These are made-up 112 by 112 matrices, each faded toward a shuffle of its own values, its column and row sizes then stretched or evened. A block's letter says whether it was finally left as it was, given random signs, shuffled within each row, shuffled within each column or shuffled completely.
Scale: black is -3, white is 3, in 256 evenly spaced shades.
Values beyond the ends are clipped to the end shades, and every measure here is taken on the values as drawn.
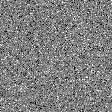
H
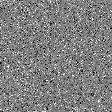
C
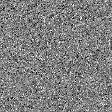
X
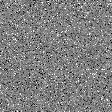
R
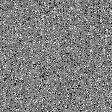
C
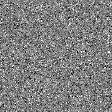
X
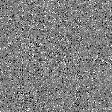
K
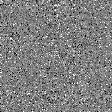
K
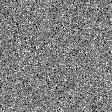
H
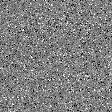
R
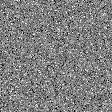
H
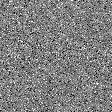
H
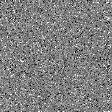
X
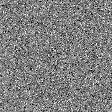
H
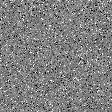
H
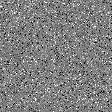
R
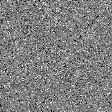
R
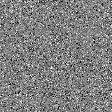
X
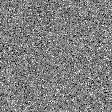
H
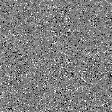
K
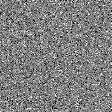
X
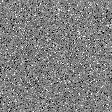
H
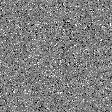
R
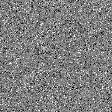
X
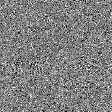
X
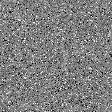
X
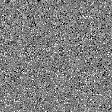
K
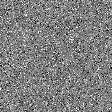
C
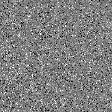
K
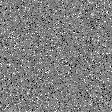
H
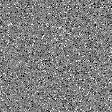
X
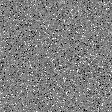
H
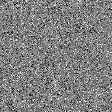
X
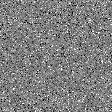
R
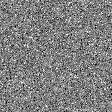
H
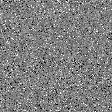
R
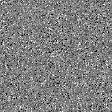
K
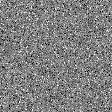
C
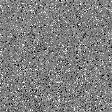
X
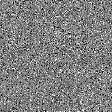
K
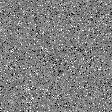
R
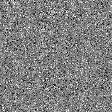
X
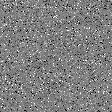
R
